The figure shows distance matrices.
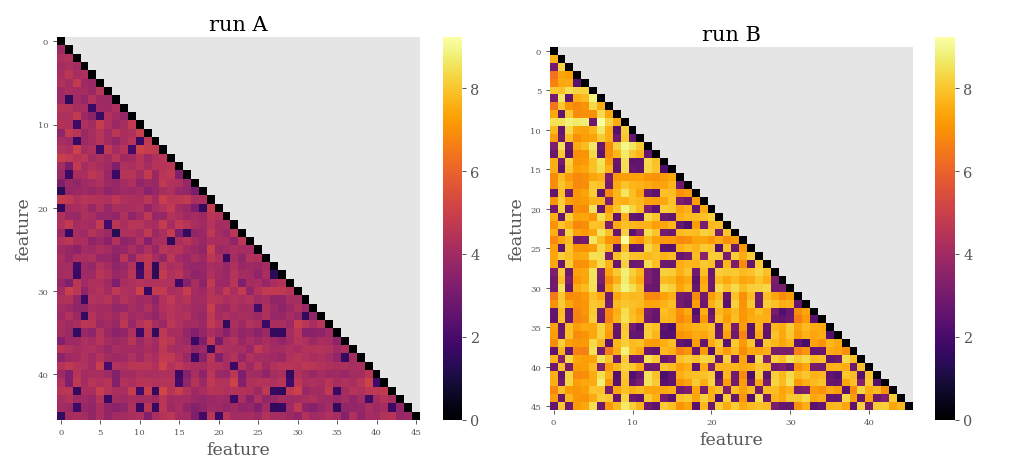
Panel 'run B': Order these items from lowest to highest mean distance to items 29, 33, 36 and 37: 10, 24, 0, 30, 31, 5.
0, 30, 31, 10, 24, 5
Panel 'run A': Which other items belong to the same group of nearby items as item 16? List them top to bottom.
1, 7, 23
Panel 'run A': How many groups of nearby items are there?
14
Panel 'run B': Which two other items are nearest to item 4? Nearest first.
3, 24
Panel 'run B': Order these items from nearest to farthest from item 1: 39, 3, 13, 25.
25, 39, 3, 13
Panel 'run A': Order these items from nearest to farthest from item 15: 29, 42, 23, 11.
29, 23, 11, 42
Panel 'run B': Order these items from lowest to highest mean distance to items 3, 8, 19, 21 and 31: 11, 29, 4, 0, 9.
11, 4, 0, 29, 9
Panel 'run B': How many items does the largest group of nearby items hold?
16
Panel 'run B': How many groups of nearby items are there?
5
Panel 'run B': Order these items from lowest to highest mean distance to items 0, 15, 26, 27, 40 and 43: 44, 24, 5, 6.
44, 6, 24, 5
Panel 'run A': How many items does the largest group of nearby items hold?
8
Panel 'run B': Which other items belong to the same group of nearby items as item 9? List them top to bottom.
5
